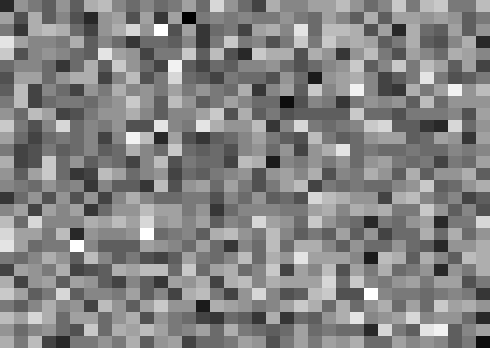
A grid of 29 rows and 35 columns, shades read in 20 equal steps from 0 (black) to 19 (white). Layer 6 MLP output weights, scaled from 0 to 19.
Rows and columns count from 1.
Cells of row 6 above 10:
11
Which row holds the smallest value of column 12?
12
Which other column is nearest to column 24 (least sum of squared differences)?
30
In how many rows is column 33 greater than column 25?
13
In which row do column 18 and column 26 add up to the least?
5
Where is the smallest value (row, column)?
2, 14
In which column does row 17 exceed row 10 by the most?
23
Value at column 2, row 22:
8
